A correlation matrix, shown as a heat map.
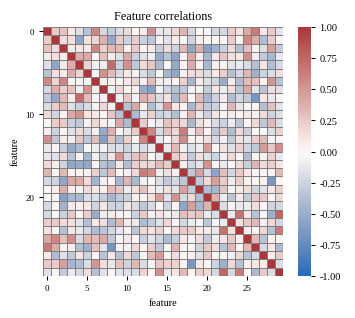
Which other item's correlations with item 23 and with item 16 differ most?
20
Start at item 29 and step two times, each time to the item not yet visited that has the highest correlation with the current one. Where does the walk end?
24
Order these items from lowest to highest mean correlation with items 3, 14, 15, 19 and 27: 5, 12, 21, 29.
21, 5, 12, 29
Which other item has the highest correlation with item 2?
6
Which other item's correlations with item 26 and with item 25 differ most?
5
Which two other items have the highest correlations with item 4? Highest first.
8, 10
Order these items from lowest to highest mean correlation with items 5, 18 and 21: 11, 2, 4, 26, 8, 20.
2, 11, 26, 8, 20, 4
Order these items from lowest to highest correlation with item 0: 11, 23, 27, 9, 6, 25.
9, 11, 27, 23, 25, 6
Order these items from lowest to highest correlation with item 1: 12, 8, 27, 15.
8, 27, 12, 15
